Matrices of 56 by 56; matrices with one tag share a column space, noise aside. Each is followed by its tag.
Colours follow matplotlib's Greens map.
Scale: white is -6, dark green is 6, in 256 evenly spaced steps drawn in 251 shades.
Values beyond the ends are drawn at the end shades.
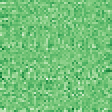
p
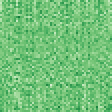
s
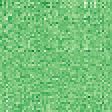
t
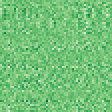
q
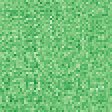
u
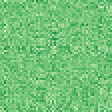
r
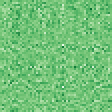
q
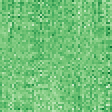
s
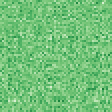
u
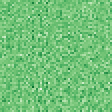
u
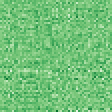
p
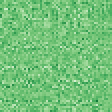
q
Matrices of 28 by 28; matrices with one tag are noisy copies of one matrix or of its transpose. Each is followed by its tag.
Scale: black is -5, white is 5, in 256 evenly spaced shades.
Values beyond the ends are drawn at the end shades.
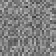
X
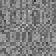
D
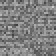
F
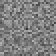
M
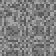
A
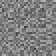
X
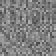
D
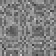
A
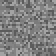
F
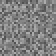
M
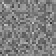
M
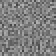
X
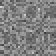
A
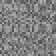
M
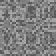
A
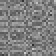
D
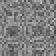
A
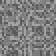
A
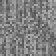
F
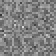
M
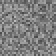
M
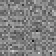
D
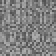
D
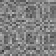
A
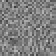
X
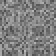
A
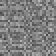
D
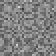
M
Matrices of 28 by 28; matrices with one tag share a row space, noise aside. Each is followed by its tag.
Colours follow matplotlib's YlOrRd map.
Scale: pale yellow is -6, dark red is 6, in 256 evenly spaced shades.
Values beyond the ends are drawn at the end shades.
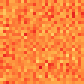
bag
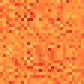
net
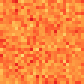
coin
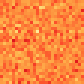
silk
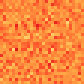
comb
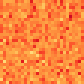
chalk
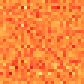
net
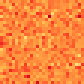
comb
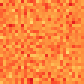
net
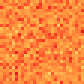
silk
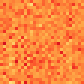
net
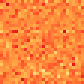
coin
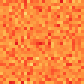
net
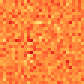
net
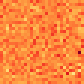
chalk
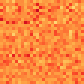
silk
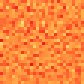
coin
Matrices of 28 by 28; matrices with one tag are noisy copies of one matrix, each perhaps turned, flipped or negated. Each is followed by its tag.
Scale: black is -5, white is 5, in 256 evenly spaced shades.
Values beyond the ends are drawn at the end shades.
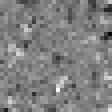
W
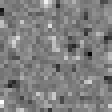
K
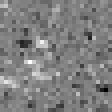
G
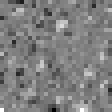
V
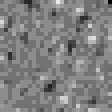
V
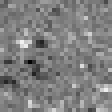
G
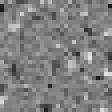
K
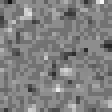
K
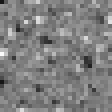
V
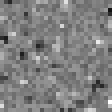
K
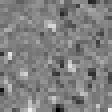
V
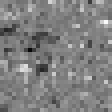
G
